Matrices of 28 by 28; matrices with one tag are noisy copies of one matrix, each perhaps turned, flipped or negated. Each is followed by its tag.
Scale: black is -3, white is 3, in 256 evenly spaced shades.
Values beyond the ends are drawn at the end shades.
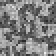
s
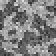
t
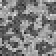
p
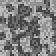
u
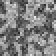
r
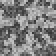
r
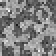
p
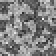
p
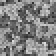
s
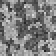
u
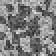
u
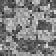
u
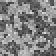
p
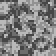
p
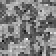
s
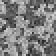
r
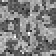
s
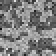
r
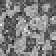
u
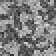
p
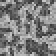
s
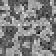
s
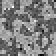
p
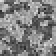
t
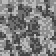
u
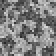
p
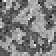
t
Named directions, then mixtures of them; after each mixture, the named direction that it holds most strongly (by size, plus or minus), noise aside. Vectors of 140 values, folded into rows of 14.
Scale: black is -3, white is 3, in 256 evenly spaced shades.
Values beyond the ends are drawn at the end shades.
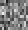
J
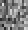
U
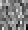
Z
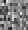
J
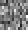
J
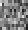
U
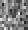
U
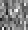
U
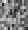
U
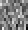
Z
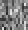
U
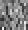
Z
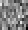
Z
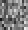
U
